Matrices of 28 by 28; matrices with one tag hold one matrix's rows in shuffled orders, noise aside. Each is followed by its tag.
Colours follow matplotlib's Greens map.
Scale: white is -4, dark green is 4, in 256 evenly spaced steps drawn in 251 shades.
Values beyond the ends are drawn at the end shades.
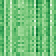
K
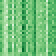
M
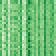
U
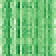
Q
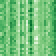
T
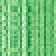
U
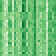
M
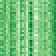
T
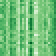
T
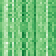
M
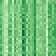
M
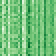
U
